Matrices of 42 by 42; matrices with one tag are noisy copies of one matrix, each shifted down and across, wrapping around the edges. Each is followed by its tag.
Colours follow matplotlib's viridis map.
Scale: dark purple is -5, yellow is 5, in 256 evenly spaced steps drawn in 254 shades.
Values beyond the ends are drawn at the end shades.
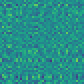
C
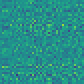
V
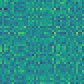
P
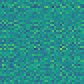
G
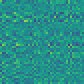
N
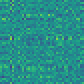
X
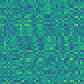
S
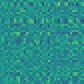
C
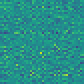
G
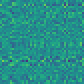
N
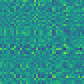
N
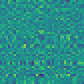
C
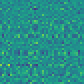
C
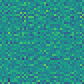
G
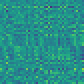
S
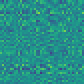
N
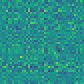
N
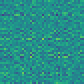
G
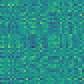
S
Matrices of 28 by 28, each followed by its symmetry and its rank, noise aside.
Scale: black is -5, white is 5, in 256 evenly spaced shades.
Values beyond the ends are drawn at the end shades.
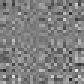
no symmetry, rank three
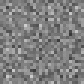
symmetric, rank four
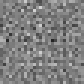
antisymmetric, rank six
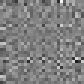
no symmetry, rank four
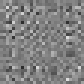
symmetric, rank four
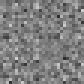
antisymmetric, rank six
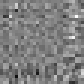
antisymmetric, rank four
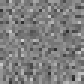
no symmetry, rank six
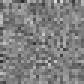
antisymmetric, rank six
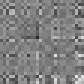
symmetric, rank three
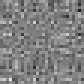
antisymmetric, rank four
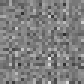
no symmetry, rank six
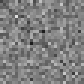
symmetric, rank six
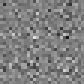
no symmetry, rank six
